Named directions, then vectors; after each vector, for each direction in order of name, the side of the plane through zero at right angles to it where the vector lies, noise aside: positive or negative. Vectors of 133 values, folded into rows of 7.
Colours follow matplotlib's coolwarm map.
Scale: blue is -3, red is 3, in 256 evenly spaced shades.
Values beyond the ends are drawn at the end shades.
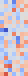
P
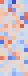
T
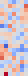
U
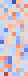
positive, positive, positive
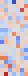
positive, positive, positive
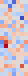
positive, positive, negative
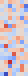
negative, positive, negative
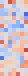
positive, negative, negative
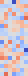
positive, positive, positive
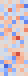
negative, positive, negative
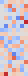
positive, negative, positive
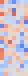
negative, positive, positive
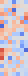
negative, positive, positive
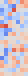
positive, negative, negative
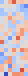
negative, negative, negative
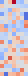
negative, negative, negative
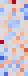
negative, negative, negative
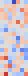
positive, positive, positive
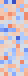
positive, positive, positive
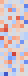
negative, positive, negative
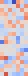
positive, positive, positive
